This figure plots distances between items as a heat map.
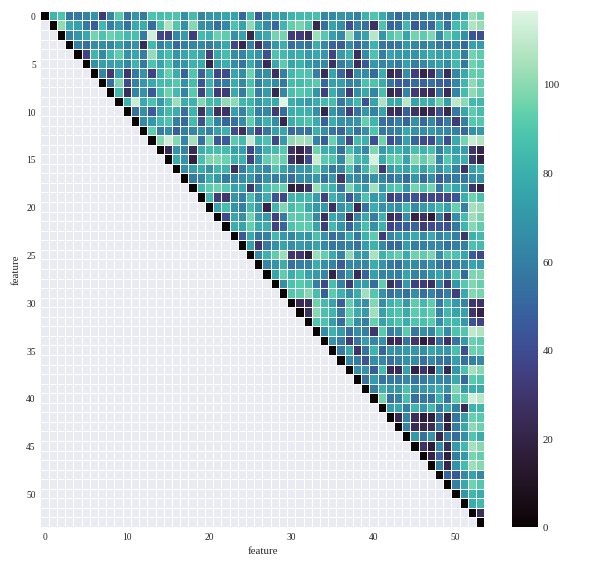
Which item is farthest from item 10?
52
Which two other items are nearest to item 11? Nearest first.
29, 50
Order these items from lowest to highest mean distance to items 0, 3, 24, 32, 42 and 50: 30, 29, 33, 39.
30, 29, 39, 33
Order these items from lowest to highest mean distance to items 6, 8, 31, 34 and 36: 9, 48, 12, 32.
48, 12, 32, 9
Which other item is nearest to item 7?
0
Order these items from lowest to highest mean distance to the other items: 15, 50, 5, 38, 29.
38, 5, 50, 29, 15
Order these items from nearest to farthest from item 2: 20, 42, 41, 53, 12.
53, 12, 41, 20, 42
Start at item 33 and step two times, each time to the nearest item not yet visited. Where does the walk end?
40
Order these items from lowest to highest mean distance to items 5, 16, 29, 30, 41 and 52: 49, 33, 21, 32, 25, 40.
32, 25, 49, 21, 33, 40
